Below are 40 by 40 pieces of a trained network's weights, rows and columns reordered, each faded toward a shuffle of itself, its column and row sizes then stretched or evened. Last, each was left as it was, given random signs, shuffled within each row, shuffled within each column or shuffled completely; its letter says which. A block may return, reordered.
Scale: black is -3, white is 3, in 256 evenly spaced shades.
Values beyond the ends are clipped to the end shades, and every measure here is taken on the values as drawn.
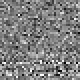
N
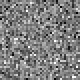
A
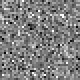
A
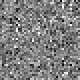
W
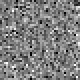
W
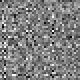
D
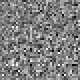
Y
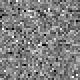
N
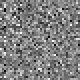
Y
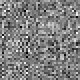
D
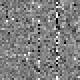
W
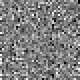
W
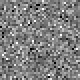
A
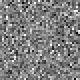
A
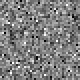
A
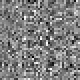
D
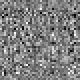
D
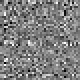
D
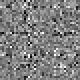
D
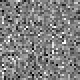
W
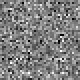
Y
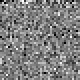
N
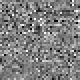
N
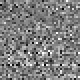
N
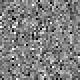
W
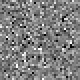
W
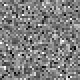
A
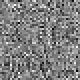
D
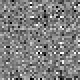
D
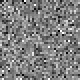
A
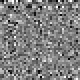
D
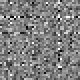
Y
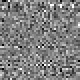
D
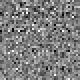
Y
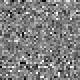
N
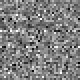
N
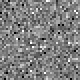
A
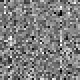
Y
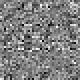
D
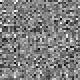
D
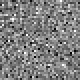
A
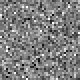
A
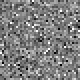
A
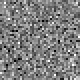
A
